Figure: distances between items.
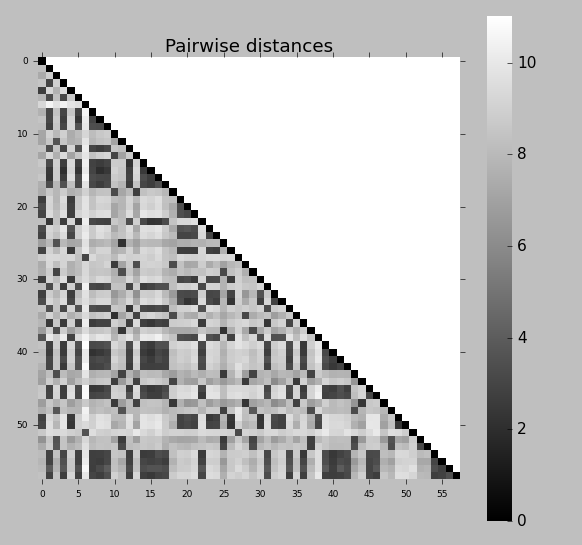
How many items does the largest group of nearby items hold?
25
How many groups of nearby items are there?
5
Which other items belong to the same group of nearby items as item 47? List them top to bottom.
10, 13, 18, 28, 35, 44
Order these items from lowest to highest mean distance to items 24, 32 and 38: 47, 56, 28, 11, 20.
20, 47, 28, 11, 56
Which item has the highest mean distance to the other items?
6
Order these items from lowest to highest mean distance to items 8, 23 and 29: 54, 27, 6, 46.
54, 46, 27, 6
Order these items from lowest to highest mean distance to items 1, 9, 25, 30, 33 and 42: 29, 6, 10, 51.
29, 10, 51, 6
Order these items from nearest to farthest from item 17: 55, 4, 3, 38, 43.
55, 3, 43, 4, 38
